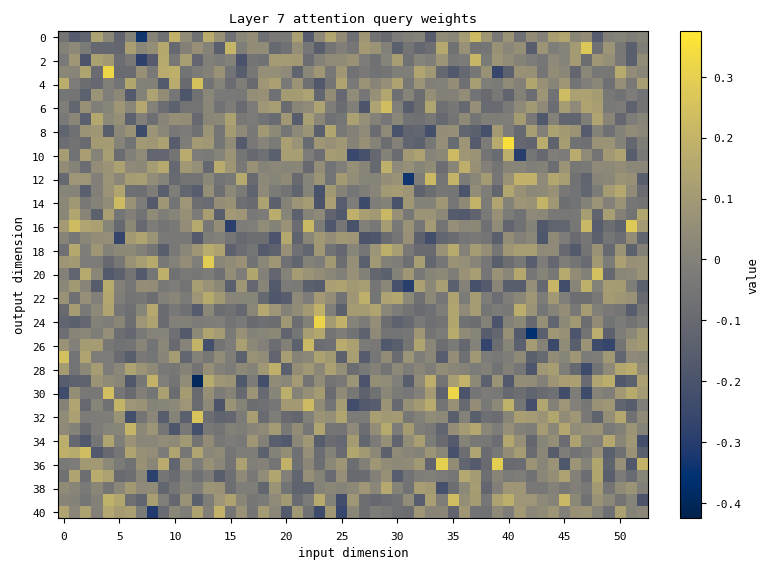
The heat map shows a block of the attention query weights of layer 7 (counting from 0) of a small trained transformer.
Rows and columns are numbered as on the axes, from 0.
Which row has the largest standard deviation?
29
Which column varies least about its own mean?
17
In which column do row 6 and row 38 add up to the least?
34
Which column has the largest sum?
4
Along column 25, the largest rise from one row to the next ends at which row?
24
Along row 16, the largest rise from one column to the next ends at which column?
51
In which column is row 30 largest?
35
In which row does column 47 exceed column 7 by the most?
0
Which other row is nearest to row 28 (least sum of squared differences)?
19
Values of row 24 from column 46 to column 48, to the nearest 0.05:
0.1 -0.1 0.05
